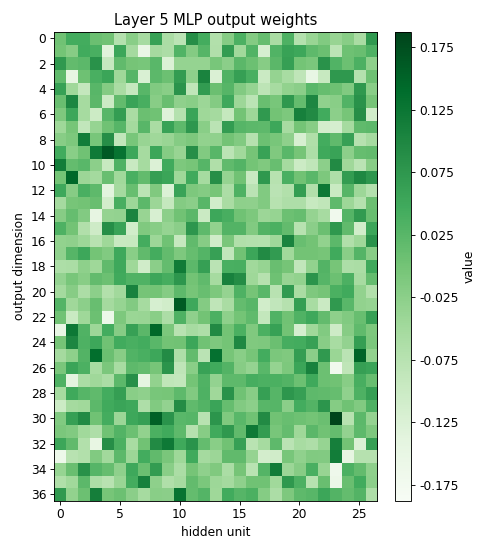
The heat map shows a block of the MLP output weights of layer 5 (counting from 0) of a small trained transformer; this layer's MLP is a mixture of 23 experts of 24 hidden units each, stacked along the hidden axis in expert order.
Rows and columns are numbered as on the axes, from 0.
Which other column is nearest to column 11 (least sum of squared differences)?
15
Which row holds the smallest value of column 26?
6
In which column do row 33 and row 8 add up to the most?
23
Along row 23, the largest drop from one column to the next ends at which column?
9
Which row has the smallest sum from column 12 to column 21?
13
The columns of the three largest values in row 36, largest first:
10, 3, 0
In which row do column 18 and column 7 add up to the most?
34
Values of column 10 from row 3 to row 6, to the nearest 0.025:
0.075 0.075 -0.025 -0.075
